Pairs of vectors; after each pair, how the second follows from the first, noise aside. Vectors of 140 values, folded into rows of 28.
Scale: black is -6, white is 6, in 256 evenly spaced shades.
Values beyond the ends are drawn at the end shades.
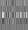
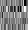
wrapped around, negated, scaled up.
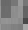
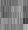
copied.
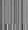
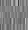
wrapped around, negated, partly zeroed.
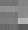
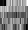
wrapped around, negated, scaled up.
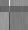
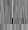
wrapped around, negated, partly zeroed.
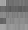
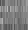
negated, partly zeroed.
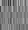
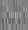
wrapped around, negated, shrunk.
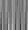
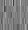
wrapped around, negated, partly zeroed.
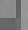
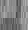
copied.
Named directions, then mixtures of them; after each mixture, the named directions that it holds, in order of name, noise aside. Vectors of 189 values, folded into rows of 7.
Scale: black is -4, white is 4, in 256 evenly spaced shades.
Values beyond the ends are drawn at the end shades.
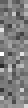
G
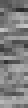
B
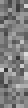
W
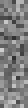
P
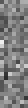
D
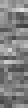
B.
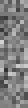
D, W.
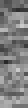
B.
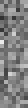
D, W.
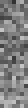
B, P.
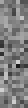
D, G.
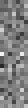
G.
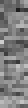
B, D.
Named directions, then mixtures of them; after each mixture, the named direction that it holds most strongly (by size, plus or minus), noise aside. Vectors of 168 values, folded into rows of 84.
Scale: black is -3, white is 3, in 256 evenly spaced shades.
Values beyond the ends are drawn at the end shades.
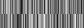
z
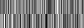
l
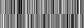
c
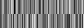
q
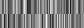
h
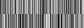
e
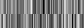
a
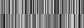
c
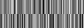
q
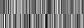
l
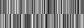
l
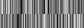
z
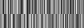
h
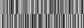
q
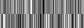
a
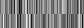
c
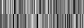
q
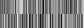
e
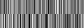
l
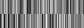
h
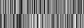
z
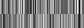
c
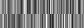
h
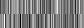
l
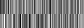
l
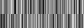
q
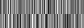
l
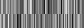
a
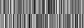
l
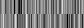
c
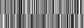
c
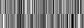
c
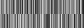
e
